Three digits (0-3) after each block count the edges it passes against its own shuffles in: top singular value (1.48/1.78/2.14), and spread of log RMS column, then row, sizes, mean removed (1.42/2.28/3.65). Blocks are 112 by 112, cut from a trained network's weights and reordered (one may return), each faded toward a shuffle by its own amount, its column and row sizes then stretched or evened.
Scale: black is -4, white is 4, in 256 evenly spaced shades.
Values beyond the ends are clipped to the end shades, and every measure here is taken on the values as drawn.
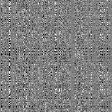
3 3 1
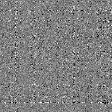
1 2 2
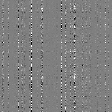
3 3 1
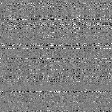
3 1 3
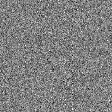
1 1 0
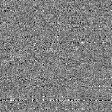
2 1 2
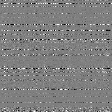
2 1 3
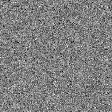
1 0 1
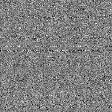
0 0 2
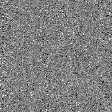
1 1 0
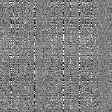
3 3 0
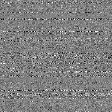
0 1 3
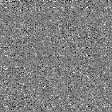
2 1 2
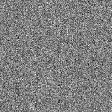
1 1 0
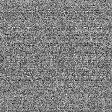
2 0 1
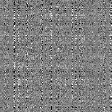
3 3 1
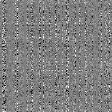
1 3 1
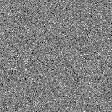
2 0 0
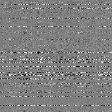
1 1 3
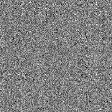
1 1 1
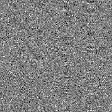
2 1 0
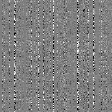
1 3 1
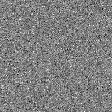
2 0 0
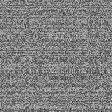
3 0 0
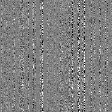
1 3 0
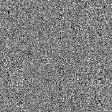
0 2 1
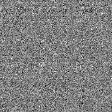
0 2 1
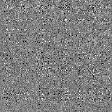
0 2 2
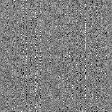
0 3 0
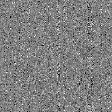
2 2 0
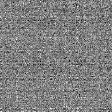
2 2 1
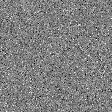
0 0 0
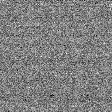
0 0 1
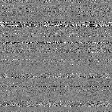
0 1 3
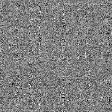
0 2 1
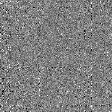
1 2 1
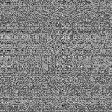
3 1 1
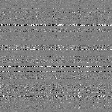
3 1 3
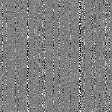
1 3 0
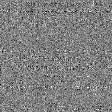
0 1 2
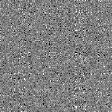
2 2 1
